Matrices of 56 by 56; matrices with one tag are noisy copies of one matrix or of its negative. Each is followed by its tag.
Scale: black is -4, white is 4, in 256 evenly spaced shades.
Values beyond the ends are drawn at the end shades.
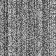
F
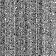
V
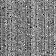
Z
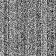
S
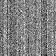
S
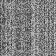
Z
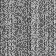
Z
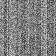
S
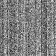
S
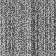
Z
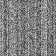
S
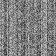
S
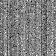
S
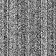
S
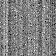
F
